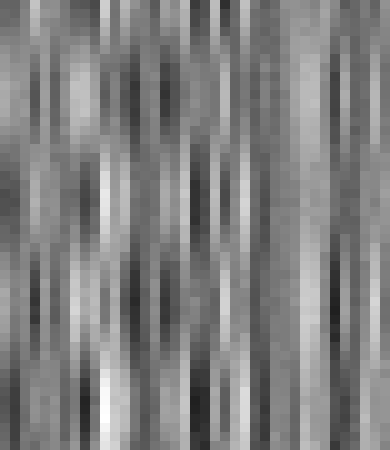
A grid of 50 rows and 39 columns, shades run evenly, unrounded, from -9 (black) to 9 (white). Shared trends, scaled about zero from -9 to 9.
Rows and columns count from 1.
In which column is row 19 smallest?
20
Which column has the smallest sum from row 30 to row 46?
34
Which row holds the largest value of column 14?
1
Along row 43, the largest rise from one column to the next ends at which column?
11
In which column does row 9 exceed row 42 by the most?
9
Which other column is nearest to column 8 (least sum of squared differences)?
38
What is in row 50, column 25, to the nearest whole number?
5
